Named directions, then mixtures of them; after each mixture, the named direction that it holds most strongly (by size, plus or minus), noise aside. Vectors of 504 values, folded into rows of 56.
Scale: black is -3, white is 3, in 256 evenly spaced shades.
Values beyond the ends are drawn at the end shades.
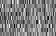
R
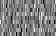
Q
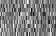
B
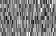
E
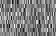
R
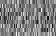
R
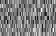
E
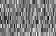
R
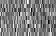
B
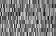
R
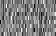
Q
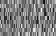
E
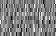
Q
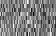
B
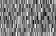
E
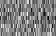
B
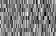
E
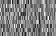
R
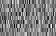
R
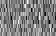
B
